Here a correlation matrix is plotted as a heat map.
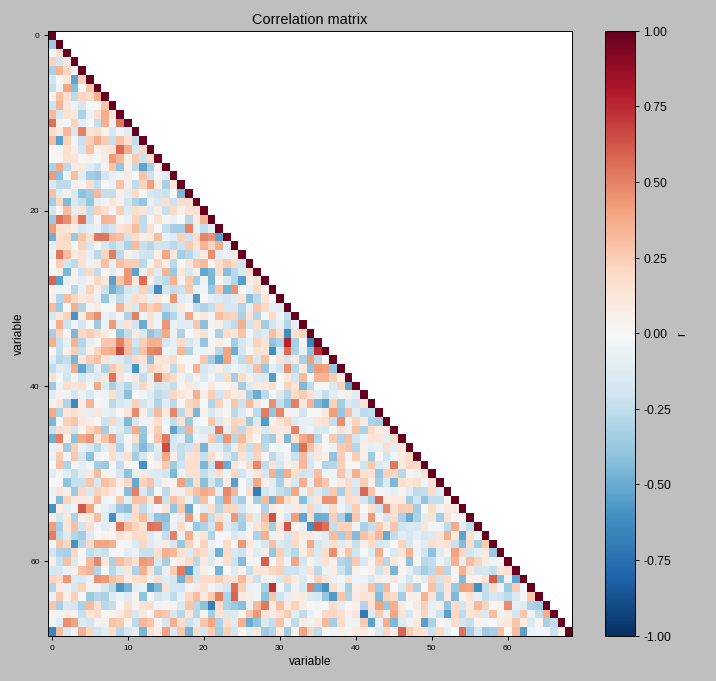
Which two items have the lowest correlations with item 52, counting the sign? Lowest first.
27, 66
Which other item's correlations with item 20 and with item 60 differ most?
65
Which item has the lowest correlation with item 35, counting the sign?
34
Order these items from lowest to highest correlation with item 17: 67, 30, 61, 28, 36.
30, 28, 67, 36, 61
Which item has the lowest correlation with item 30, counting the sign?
19
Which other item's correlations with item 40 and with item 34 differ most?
31
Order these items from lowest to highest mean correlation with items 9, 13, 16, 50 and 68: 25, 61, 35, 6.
25, 6, 61, 35
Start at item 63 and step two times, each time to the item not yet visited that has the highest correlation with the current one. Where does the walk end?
55
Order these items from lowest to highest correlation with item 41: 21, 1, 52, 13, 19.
13, 1, 21, 19, 52
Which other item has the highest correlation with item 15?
47
